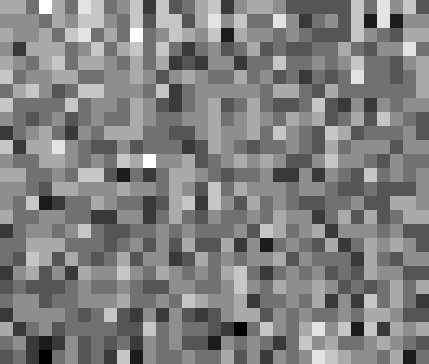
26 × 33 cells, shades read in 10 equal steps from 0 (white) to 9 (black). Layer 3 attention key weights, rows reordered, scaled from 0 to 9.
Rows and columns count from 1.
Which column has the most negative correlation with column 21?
18
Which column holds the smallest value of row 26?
25
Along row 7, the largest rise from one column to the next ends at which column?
14
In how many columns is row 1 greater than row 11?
13
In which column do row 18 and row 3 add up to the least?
11
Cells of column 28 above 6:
3
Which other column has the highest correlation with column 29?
24
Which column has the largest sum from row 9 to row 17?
16
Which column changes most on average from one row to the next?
22
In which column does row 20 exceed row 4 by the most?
32
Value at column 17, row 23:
6
